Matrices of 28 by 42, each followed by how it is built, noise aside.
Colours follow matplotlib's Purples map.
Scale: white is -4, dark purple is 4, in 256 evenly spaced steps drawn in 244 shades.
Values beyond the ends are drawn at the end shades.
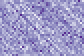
Toeplitz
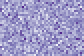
noise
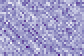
Toeplitz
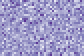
low rank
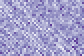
Toeplitz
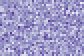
noise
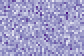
noise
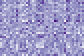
low rank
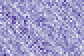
Toeplitz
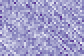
Toeplitz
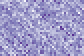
Toeplitz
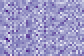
repeating rows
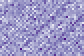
Hankel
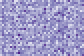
repeating rows
